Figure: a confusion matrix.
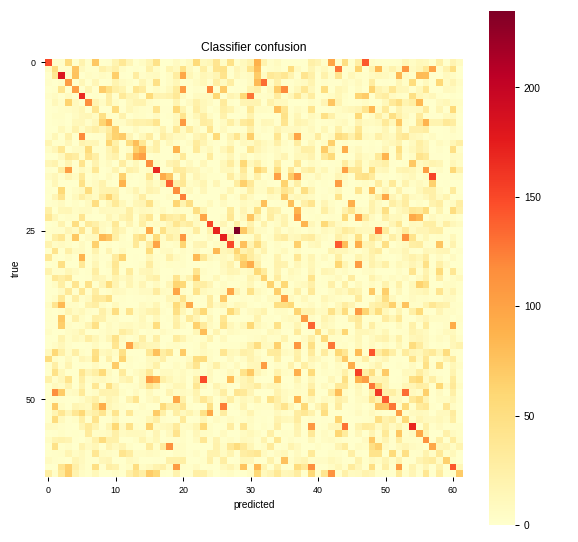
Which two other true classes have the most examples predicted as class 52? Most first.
60, 2
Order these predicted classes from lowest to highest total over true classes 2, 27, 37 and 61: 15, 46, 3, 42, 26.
26, 3, 15, 42, 46
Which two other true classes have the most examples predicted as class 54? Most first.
23, 15
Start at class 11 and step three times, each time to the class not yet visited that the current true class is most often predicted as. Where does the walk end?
46
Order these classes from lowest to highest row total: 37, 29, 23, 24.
29, 24, 37, 23
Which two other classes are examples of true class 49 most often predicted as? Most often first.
53, 1
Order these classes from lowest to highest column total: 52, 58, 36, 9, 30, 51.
36, 51, 58, 9, 52, 30
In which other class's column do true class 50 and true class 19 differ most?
37
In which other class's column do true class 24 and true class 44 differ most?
38
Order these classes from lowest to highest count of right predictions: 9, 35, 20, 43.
43, 9, 35, 20
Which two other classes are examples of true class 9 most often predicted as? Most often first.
20, 56
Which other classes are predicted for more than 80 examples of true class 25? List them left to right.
15, 28, 49
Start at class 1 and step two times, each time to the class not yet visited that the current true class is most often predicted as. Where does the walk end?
48
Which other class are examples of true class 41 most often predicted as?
10
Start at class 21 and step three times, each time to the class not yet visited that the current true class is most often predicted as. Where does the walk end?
22
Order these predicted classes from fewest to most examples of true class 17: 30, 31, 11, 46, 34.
30, 31, 46, 11, 34
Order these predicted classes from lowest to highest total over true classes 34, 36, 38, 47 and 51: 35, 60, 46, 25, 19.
25, 60, 35, 46, 19
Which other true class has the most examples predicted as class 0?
44
